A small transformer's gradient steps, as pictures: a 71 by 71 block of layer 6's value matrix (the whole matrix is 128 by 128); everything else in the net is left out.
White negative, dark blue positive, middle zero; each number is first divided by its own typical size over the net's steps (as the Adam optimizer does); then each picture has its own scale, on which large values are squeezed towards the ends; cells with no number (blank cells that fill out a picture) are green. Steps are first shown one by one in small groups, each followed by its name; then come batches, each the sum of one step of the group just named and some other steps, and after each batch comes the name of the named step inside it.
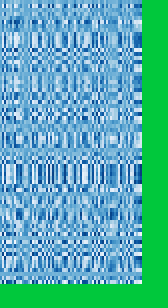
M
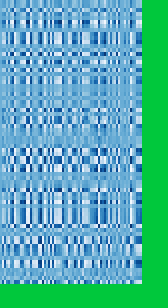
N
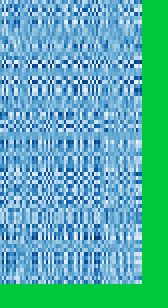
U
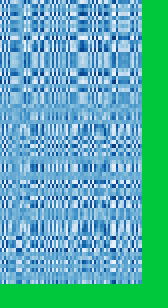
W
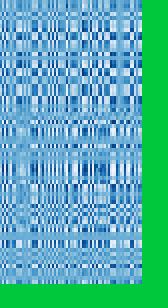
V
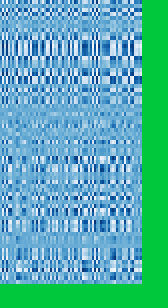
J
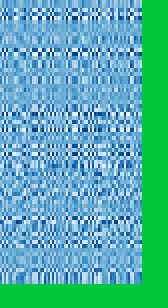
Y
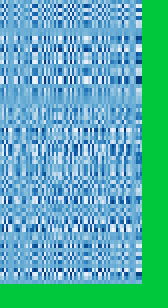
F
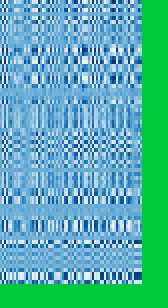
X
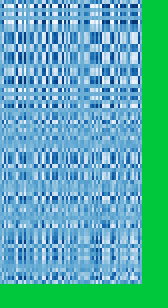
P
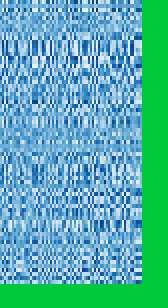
J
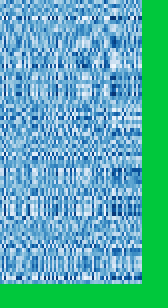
Y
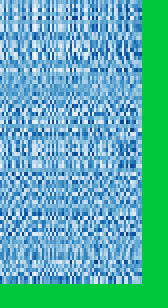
Y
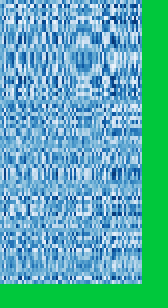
P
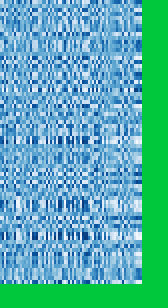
U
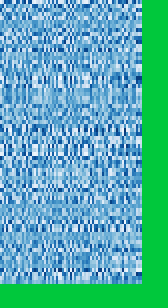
F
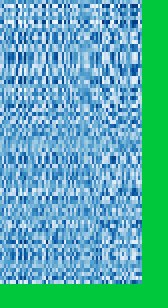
P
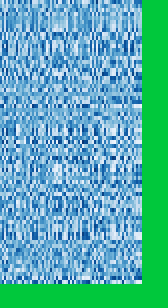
J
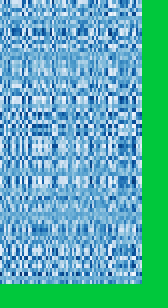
W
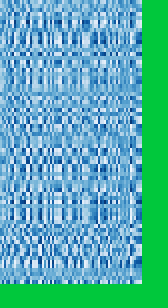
N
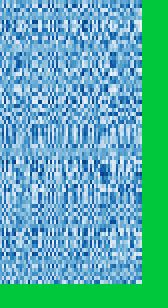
V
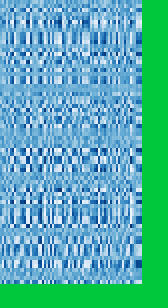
N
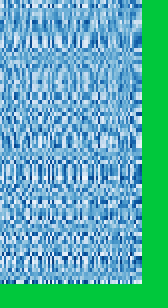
M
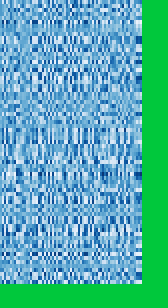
F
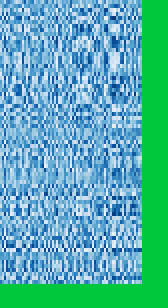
W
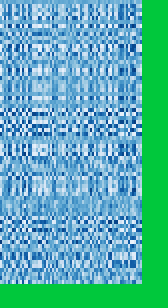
Y
